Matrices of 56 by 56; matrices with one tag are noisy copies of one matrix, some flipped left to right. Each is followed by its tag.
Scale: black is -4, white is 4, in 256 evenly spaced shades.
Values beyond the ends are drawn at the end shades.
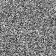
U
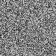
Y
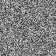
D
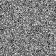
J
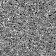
U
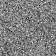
Y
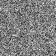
U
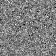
D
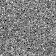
Y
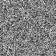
D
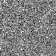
U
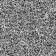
U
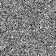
U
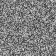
D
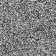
Y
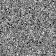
D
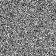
J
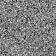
Y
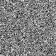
Y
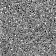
Y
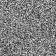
Y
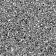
Y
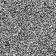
U
